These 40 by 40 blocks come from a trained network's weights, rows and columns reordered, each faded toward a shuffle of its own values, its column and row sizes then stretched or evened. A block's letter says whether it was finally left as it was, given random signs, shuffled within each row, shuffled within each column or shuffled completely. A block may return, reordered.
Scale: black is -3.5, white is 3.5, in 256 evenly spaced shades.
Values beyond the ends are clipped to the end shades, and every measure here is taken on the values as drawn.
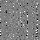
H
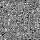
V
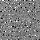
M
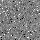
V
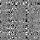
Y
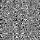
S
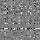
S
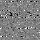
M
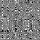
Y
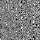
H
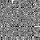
Y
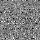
M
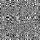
Y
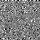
M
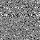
M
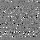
M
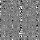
S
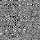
S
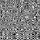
Y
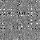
S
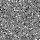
V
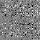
S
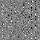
H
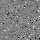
V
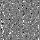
H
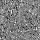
V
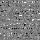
M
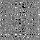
Y
